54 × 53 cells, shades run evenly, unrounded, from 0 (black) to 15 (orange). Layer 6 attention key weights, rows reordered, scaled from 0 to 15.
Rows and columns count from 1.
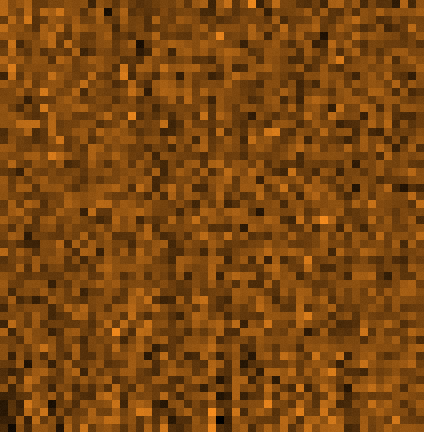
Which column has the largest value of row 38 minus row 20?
26
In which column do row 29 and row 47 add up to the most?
42
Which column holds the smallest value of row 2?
14
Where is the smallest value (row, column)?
53, 28
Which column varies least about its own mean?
13
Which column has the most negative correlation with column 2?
15
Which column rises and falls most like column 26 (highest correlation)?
17
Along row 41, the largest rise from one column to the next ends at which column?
2
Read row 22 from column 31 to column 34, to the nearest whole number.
8 11 9 7
